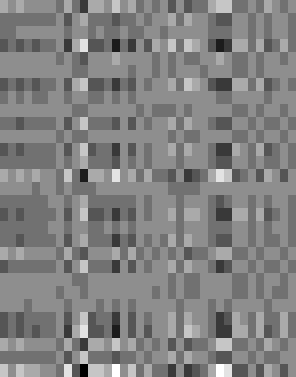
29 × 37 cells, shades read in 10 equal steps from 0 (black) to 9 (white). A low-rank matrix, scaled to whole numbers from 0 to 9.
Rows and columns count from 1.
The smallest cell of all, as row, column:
29, 11
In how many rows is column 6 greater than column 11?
12
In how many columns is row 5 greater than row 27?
5
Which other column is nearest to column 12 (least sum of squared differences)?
1
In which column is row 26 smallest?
15
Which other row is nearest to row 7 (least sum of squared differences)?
17
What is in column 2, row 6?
5
